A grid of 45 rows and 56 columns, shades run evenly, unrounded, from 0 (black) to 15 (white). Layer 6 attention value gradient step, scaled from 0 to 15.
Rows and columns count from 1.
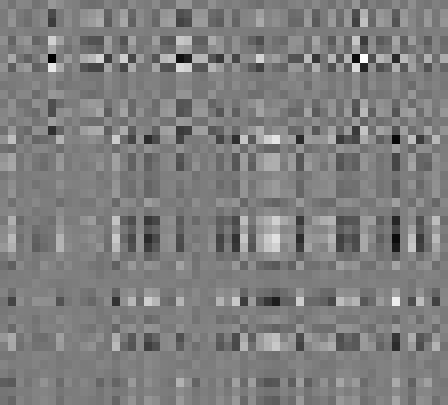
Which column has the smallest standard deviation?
10
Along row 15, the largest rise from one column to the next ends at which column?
46
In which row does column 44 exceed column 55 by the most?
34
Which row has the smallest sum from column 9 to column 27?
25
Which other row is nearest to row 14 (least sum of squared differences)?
1
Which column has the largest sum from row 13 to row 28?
35
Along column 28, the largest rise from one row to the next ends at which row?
8
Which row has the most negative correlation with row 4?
32
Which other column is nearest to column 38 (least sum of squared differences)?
30
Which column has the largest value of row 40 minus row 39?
50
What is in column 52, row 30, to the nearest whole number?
7
